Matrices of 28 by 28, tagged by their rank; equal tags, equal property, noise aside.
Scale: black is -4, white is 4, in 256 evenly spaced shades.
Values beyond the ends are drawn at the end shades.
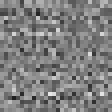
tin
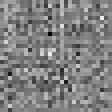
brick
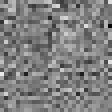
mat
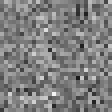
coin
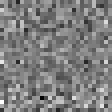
brick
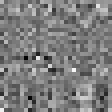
tin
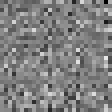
mat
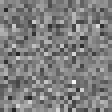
mat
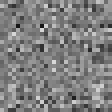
mat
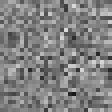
tin
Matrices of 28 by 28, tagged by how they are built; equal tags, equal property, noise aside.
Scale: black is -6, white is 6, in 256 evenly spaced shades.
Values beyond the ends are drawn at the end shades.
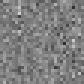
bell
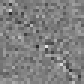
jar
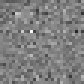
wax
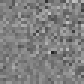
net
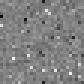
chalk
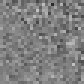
net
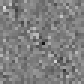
jar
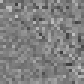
net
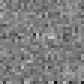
wax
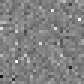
chalk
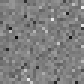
chalk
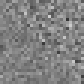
net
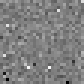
chalk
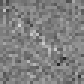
jar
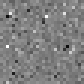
chalk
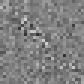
jar
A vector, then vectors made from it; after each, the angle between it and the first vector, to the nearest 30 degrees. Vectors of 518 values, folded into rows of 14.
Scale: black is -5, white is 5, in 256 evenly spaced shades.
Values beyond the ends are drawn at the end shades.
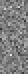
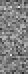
30 degrees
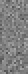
60 degrees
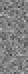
150 degrees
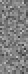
60 degrees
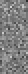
60 degrees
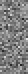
60 degrees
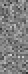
60 degrees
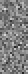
60 degrees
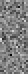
150 degrees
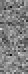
150 degrees
